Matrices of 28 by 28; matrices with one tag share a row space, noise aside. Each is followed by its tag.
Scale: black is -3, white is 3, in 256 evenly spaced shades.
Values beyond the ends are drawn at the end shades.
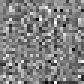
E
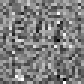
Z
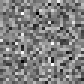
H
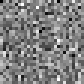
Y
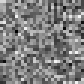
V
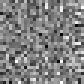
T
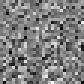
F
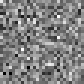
Y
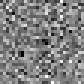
F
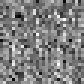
Z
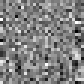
T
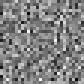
Y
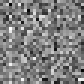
E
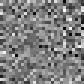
V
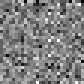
H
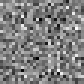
H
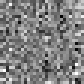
T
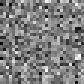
T
